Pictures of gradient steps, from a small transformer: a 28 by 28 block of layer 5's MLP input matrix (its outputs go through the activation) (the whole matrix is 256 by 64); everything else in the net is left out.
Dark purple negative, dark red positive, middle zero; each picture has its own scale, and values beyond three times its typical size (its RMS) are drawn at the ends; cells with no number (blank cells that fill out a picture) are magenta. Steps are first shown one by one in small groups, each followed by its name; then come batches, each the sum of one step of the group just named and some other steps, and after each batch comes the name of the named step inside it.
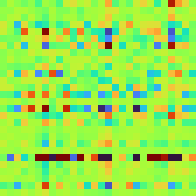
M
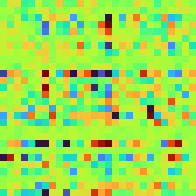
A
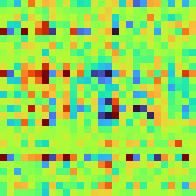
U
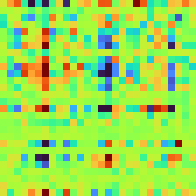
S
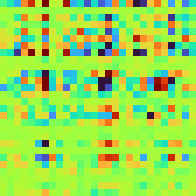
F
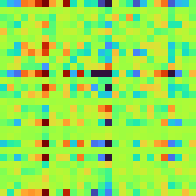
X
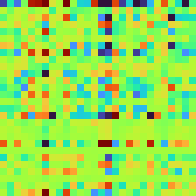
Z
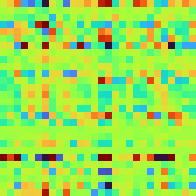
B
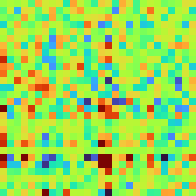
U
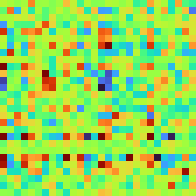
U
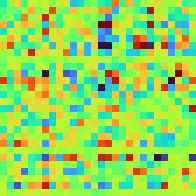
F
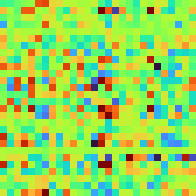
X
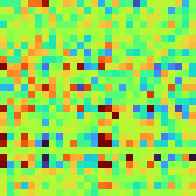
Z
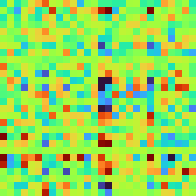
M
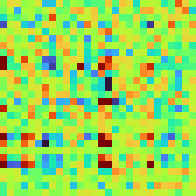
A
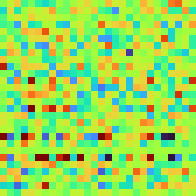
M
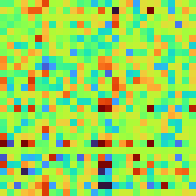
X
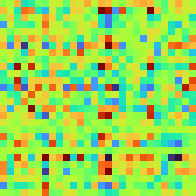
M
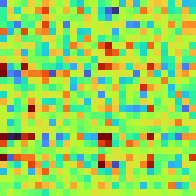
U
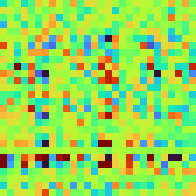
M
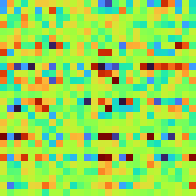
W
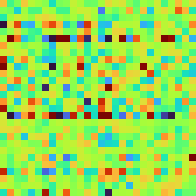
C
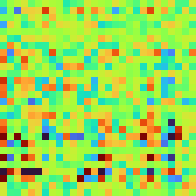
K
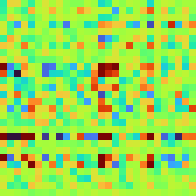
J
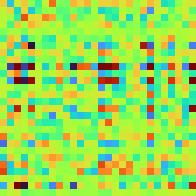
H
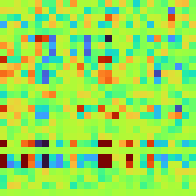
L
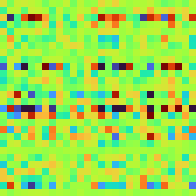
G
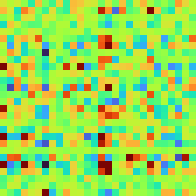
L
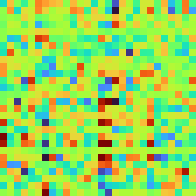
L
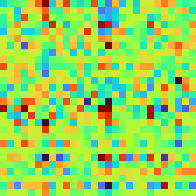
C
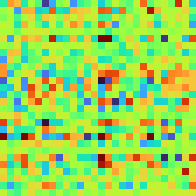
W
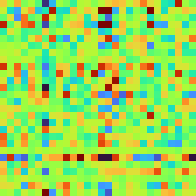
H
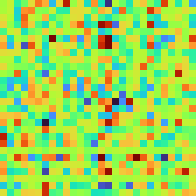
W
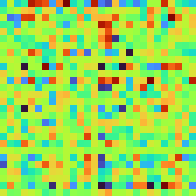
G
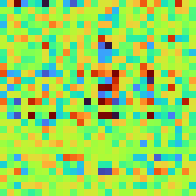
C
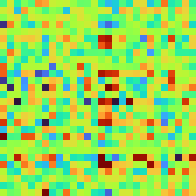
C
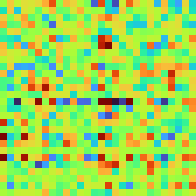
W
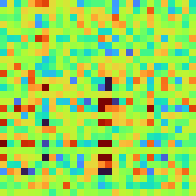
L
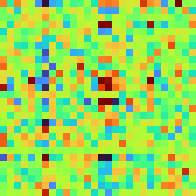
C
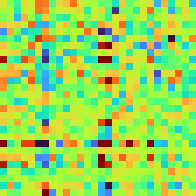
L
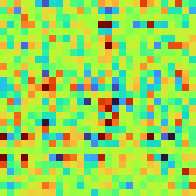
W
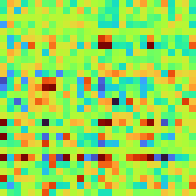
K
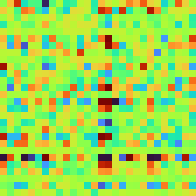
W
